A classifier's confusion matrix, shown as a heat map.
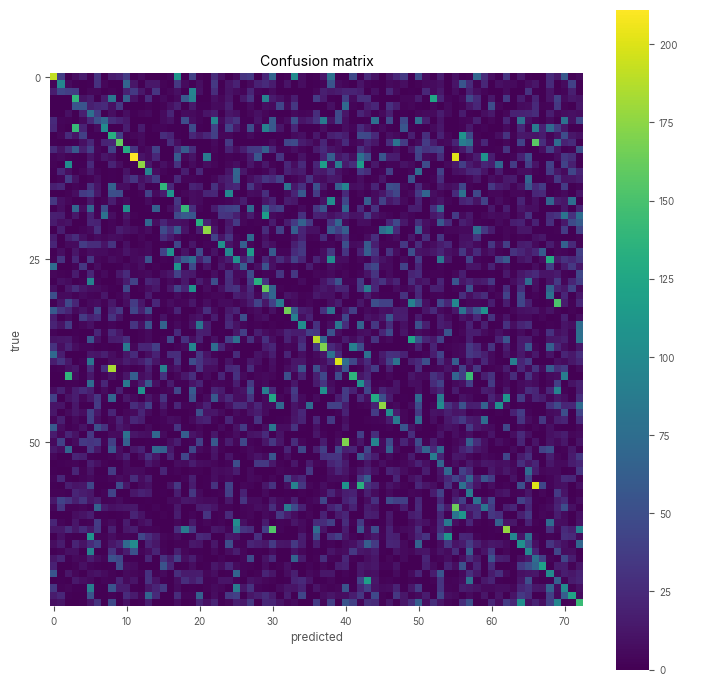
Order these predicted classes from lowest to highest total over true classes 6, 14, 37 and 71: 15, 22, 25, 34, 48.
15, 48, 34, 25, 22
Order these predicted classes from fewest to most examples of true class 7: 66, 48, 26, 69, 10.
26, 10, 69, 48, 66
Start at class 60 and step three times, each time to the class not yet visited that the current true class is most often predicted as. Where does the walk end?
33
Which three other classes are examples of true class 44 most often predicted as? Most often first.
30, 62, 53
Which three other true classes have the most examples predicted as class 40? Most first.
50, 56, 15
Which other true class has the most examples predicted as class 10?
18
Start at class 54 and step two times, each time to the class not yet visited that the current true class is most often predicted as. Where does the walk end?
5
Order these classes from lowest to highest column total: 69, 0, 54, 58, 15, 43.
54, 15, 58, 0, 69, 43
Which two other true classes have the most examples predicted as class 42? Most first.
56, 12
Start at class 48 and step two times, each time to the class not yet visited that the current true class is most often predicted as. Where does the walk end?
68
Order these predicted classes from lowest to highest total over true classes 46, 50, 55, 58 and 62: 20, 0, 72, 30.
0, 20, 72, 30
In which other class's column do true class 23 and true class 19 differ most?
29
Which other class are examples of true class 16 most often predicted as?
24
